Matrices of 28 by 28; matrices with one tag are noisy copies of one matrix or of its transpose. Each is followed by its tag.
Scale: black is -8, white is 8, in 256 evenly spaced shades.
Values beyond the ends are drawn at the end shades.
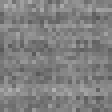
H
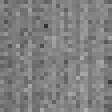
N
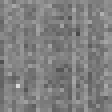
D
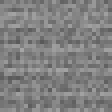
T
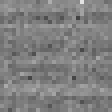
H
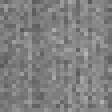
N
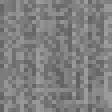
D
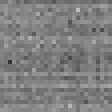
D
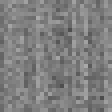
D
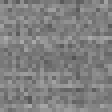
D
